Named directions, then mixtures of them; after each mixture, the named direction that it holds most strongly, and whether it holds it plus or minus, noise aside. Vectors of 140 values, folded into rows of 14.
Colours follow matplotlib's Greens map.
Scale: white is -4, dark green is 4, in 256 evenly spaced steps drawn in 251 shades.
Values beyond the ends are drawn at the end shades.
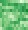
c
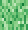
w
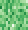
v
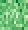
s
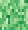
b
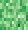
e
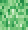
b, minus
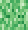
b, plus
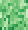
b, plus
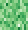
e, minus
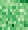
v, minus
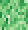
b, minus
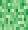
b, minus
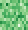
e, minus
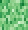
b, minus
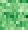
c, minus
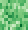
v, plus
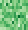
e, minus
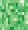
b, plus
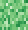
b, plus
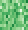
s, minus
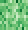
s, plus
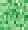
s, minus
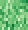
v, minus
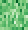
s, plus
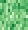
v, minus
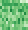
c, plus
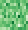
e, minus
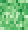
s, plus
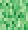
e, minus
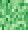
b, minus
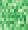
w, plus
